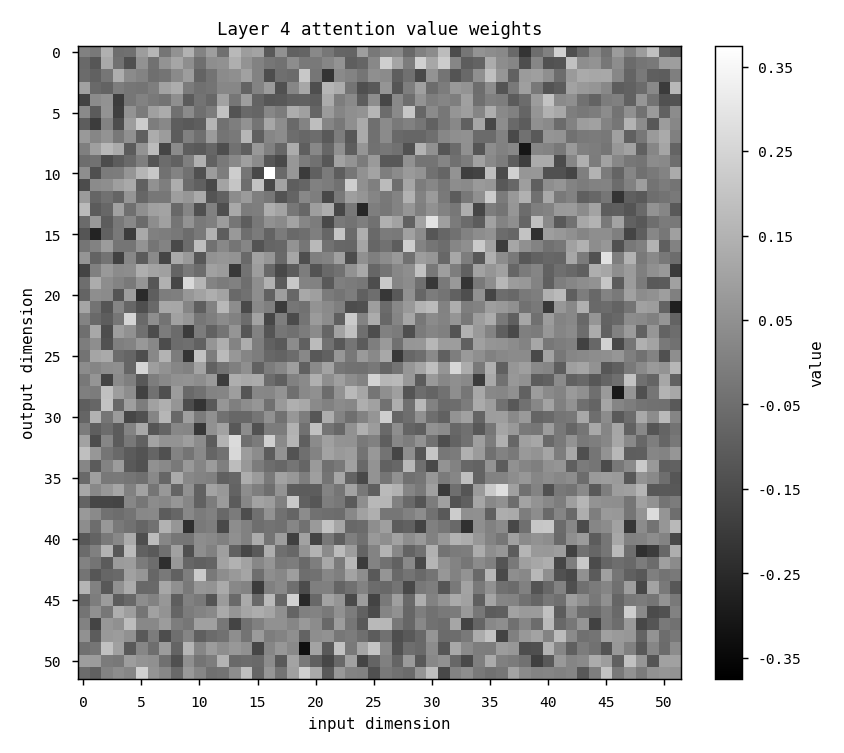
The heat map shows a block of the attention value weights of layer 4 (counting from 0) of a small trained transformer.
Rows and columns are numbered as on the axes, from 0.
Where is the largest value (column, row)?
16, 10
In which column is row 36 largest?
36
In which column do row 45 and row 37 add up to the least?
19
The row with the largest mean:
26
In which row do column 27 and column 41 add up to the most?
0
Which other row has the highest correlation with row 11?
22
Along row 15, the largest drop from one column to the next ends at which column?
39
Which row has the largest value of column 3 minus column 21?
2
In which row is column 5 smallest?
20
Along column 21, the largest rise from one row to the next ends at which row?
3
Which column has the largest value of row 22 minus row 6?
35
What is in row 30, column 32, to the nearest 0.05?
0.05
